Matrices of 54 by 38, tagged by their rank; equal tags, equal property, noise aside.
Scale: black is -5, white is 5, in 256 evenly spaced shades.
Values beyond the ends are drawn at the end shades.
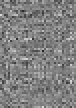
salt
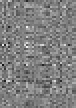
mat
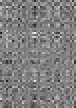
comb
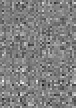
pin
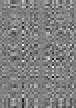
comb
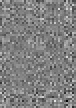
salt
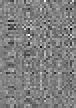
salt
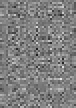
salt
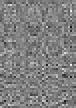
salt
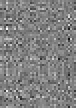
salt
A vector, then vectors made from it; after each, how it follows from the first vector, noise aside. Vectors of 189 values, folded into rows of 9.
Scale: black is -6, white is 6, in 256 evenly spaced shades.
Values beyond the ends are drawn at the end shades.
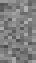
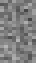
sign-scrambled.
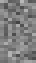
reversed.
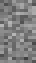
wrapped around.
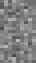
sign-scrambled.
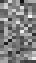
reversed, negated, scaled up.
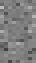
wrapped around, negated, partly zeroed.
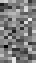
scaled up.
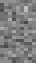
sign-scrambled.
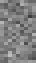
reversed.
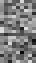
wrapped around, negated, scaled up.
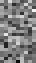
wrapped around, negated, scaled up.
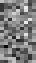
scaled up.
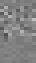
wrapped around, negated, partly zeroed.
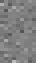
wrapped around, negated, partly zeroed.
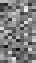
scaled up.
